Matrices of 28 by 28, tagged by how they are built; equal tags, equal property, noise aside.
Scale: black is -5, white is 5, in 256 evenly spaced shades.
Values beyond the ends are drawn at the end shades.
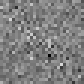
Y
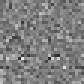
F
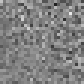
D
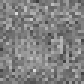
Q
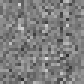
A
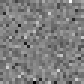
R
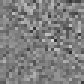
D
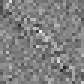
Y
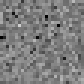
R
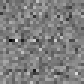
F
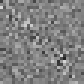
Y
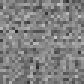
Q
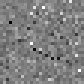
R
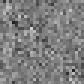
Y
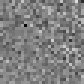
D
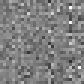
A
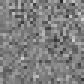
D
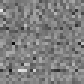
F
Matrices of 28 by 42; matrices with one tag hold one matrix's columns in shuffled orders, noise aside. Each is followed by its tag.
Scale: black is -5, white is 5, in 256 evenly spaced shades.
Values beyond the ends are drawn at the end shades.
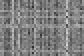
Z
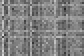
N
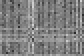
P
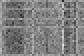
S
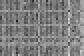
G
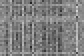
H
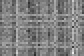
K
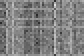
S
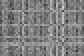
G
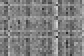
N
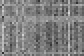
H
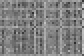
S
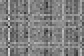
K
